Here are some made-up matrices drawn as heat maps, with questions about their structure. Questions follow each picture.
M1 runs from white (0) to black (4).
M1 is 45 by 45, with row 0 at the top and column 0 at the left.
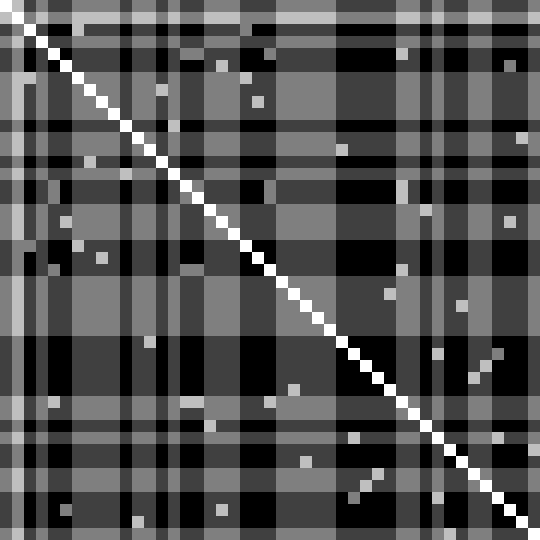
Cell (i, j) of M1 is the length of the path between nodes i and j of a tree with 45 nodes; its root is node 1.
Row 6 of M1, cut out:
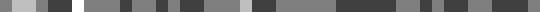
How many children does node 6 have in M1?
2
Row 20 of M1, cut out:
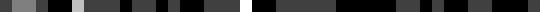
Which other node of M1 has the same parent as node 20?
2
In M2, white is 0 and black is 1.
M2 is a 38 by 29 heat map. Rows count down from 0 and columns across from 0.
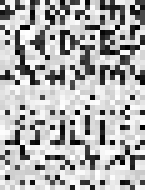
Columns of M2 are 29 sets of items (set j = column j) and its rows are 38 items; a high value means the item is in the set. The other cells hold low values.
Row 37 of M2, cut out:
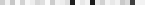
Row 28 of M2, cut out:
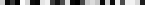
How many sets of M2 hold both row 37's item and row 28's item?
1
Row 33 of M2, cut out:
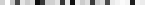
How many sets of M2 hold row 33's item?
8
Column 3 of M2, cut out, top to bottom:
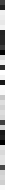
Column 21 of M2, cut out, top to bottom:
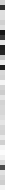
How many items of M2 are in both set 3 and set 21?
7
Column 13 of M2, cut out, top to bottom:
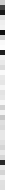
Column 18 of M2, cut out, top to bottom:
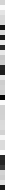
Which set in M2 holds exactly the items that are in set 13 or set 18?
26
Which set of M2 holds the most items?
12
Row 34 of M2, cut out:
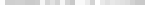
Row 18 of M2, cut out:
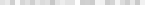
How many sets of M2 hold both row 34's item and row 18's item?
0
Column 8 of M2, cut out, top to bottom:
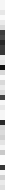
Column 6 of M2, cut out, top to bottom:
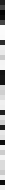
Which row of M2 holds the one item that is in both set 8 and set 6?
8
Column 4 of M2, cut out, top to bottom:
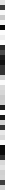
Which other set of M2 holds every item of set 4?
17
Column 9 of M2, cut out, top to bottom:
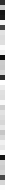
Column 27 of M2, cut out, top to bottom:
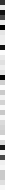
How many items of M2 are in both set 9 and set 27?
6
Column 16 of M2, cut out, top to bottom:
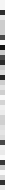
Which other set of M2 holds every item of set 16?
24
